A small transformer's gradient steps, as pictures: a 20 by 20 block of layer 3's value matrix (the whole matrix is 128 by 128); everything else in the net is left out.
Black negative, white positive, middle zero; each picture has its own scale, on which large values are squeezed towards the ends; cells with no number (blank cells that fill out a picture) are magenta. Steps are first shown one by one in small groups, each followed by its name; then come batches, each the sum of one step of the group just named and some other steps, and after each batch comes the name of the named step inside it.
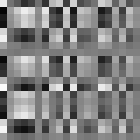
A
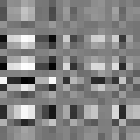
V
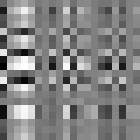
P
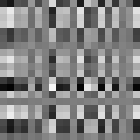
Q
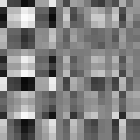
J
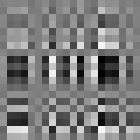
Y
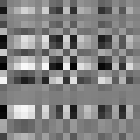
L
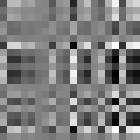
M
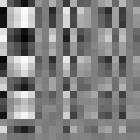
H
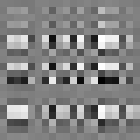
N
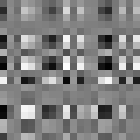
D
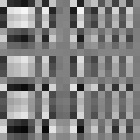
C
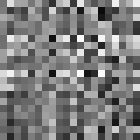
M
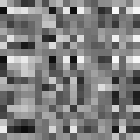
A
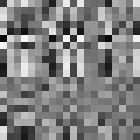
D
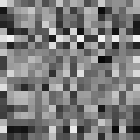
A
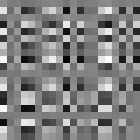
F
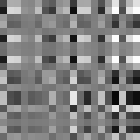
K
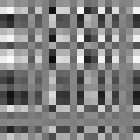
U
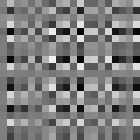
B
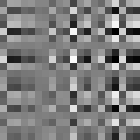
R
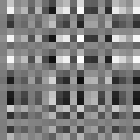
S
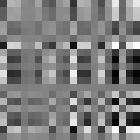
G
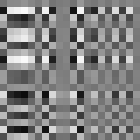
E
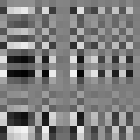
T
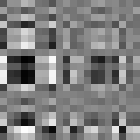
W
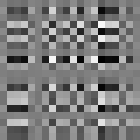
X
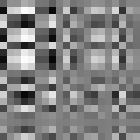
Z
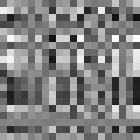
U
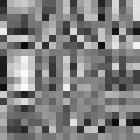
G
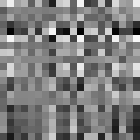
B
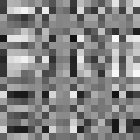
E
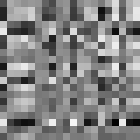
W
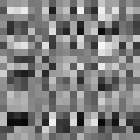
T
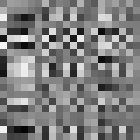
X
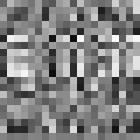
K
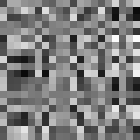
T
